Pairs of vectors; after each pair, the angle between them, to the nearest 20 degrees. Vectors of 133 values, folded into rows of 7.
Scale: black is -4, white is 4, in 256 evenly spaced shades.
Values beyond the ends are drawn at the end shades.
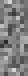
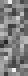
20 degrees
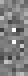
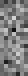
120 degrees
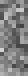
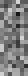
40 degrees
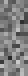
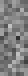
100 degrees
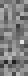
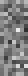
80 degrees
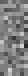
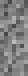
120 degrees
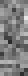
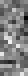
160 degrees
